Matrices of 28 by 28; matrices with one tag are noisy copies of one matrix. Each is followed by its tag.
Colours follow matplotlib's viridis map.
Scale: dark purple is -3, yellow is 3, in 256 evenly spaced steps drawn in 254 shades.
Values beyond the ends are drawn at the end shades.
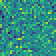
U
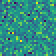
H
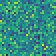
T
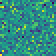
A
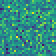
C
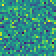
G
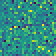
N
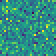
T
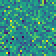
G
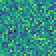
U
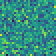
T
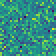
G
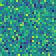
G
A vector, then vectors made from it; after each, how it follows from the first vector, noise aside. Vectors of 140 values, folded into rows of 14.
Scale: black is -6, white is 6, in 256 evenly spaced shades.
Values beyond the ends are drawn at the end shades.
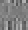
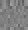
wrapped around, negated, shrunk.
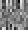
reversed, scaled up.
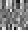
reversed, scaled up.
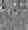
wrapped around, partly zeroed.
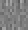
reversed, shrunk.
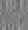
reversed, shrunk.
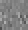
wrapped around, partly zeroed.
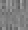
reversed, shrunk.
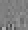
reversed, partly zeroed.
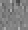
reversed, partly zeroed.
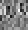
wrapped around, scaled up.
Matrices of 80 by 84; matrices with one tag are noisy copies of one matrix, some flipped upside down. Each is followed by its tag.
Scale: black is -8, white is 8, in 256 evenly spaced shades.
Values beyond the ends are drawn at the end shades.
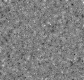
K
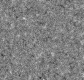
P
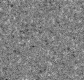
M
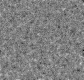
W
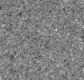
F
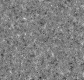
P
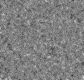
K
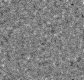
K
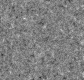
P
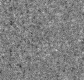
F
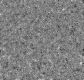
W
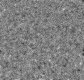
W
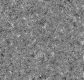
P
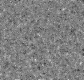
W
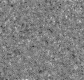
M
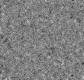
K
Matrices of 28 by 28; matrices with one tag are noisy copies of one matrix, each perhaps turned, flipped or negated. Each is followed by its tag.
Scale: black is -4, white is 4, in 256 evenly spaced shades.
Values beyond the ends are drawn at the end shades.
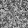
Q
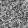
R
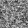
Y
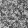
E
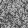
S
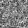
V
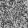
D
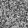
R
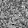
R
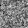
Y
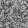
D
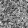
S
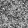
D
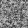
Y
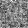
Y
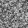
R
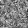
V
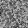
R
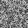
Q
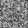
Y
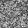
D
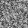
V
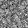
Q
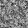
V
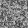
Y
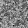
D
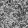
S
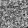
Y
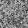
S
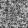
Y
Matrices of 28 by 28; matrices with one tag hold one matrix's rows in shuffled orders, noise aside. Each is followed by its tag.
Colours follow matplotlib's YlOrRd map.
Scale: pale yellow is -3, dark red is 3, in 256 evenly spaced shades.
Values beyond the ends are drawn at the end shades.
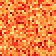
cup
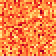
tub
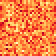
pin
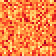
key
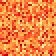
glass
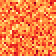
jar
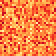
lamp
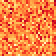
key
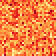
jar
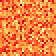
glass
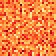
glass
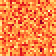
tub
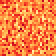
glass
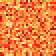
pin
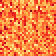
lamp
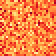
lamp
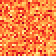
cup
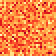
cup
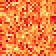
pin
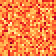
key
